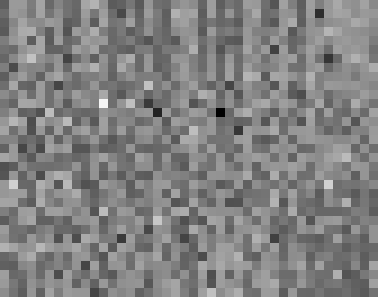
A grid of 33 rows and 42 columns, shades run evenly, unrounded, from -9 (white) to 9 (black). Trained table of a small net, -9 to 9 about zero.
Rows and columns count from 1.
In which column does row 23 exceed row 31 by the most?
27
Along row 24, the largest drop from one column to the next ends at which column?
12
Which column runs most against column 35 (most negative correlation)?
25
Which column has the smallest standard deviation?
13
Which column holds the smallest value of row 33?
24
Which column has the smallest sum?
28
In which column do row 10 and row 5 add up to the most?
26
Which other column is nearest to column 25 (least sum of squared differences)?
18
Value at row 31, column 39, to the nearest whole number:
3
